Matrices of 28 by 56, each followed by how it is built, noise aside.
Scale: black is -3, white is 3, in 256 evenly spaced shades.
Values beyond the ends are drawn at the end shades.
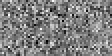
low rank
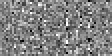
uneven columns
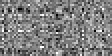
low rank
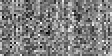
blocks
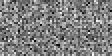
repeating columns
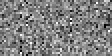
uneven columns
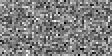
repeating rows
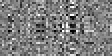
low rank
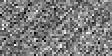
Hankel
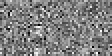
low rank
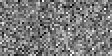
Hankel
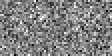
repeating columns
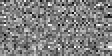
low rank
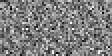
repeating columns
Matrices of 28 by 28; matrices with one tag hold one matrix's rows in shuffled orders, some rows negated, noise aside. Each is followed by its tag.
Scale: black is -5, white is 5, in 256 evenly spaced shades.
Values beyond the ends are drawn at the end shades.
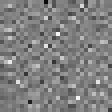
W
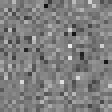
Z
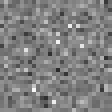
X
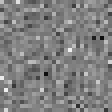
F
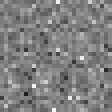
X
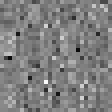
W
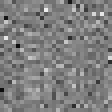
F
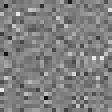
F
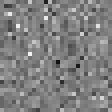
W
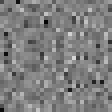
F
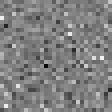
F
